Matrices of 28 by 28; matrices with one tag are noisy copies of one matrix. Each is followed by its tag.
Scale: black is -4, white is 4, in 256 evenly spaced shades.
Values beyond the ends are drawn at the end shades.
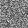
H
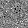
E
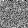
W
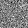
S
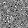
H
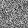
E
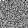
W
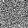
W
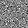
H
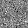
E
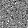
H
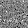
E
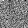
W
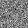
E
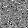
H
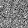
E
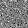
H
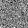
S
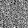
S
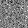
S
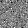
S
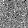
W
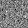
E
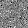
S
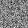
S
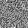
S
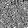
S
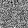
S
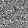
E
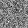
H
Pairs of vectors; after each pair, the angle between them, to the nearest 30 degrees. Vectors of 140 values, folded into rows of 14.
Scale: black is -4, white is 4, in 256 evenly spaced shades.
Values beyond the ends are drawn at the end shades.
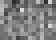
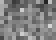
30 degrees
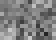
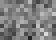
150 degrees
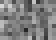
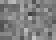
120 degrees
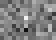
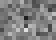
150 degrees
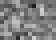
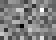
60 degrees
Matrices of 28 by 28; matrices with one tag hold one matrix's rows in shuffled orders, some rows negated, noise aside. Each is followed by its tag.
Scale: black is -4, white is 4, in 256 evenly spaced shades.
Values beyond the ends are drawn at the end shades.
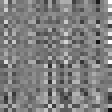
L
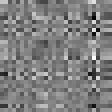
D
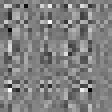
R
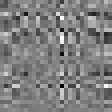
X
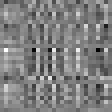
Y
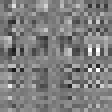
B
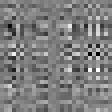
B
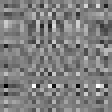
Y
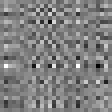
Y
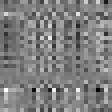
Y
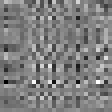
Y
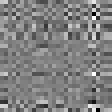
D
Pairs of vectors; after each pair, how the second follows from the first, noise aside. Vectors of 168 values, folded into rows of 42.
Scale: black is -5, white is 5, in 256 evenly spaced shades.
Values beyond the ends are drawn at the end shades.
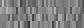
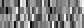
negated, scaled up.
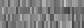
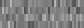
wrapped around, negated, partly zeroed.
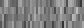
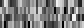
scaled up.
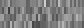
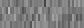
negated, shrunk.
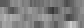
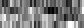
scaled up.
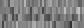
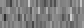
reversed, negated, partly zeroed.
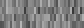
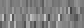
reversed, negated, partly zeroed.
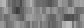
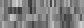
reversed.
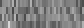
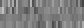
partly zeroed.
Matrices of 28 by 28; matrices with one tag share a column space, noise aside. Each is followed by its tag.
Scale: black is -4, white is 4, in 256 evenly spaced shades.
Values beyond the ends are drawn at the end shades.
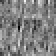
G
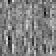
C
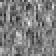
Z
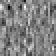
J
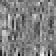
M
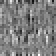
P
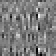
M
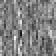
C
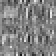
P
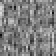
J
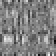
P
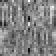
Z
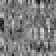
G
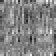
P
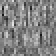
Z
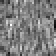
G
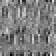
P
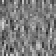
G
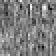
J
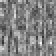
C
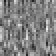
G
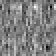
J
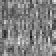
C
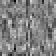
G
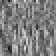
C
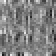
P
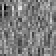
Z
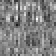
Z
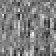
M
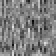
G
